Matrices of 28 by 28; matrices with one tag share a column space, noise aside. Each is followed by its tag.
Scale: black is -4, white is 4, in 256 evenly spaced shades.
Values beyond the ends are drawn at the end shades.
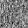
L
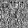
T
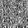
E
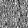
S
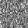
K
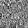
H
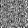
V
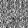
E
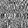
H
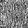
L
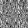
K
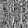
L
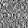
H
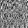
H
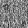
L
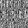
T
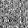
E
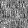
T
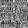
L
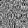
H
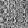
E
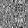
V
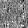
L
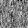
S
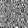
V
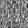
T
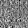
E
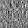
T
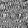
H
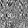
H
